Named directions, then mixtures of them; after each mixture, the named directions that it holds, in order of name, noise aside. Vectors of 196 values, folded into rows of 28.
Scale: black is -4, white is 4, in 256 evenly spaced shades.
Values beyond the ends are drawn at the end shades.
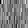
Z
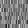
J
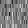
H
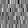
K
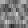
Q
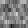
Q.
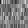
H, Q, Z.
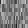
J, Q, Z.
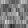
Q.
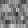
Q.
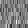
J, Q, Z.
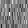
H.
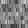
Q, Z.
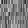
J, Q, Z.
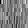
Z.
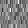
K, Q.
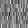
H, J, K.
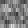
Q.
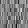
J, K, Z.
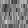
H, J, Q.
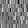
K.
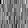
Z.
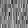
H, J.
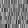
J.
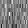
H, Z.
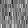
H.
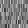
J.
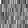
J, K, Z.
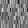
K.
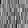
J, K, Z.
